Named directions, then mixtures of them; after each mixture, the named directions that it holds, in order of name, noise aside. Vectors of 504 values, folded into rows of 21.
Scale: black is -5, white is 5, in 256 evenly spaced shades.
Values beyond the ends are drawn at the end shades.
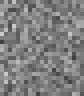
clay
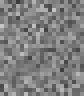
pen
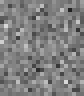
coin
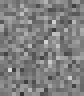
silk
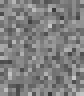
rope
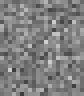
silk.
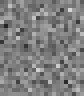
coin.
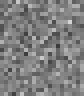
clay, pen, silk.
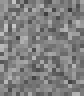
clay, coin, rope.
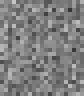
clay, coin, rope.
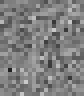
coin, silk.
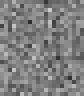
clay, rope, silk.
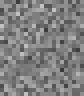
pen.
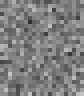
rope.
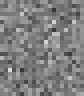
rope, silk.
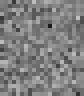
clay, coin, rope.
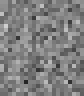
clay, coin, silk.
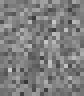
coin, silk.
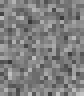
rope.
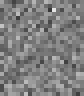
clay, pen, rope.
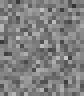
coin, pen, silk.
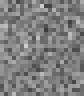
clay, coin, pen.
